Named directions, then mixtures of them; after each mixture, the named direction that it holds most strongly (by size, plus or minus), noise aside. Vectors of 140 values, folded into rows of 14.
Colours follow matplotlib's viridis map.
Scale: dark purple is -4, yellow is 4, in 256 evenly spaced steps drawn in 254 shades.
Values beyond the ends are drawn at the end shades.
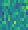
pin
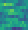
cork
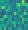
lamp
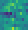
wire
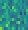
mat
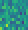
mat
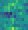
wire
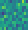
lamp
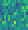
pin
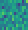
lamp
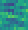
cork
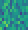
mat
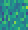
pin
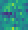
wire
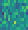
pin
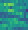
cork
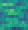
cork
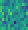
pin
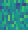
pin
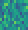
pin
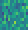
pin
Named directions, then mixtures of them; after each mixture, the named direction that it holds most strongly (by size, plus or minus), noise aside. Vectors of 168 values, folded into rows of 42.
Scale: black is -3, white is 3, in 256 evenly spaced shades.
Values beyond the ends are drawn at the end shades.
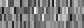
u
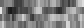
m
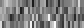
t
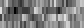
m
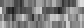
m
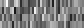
u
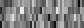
t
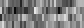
m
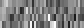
t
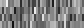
u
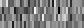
u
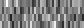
t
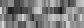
m
